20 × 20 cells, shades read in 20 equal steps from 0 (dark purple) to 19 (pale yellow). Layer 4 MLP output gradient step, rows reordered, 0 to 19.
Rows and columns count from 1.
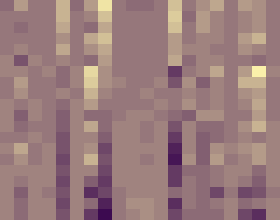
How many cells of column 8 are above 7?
12
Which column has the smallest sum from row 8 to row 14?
13
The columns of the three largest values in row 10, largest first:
19, 7, 14
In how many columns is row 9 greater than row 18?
10
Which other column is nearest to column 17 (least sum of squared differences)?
4
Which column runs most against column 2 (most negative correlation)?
3
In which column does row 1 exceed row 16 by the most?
8
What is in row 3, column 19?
11
